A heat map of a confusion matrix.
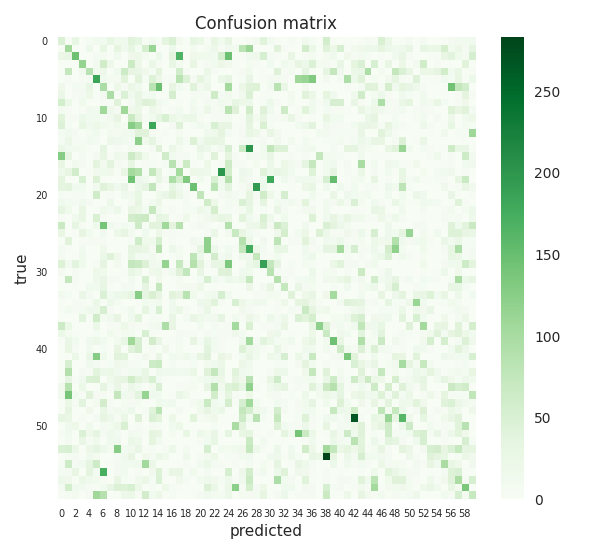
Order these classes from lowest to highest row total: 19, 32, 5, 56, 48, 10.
32, 10, 56, 48, 19, 5
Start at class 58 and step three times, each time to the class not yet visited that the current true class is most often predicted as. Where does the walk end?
47
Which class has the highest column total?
27
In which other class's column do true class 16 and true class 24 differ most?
6
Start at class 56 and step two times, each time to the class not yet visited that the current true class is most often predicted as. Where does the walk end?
14
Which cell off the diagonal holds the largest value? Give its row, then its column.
54, 38
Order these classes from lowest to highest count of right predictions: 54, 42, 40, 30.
54, 42, 40, 30
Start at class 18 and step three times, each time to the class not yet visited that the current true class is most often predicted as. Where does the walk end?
1
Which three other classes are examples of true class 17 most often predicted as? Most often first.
23, 10, 11
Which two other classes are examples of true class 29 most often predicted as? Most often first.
24, 15
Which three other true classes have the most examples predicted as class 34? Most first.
51, 5, 36
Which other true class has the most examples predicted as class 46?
8
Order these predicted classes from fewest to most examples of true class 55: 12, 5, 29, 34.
29, 34, 5, 12
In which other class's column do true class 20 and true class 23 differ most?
12
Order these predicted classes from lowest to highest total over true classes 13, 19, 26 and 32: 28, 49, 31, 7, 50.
50, 7, 31, 49, 28
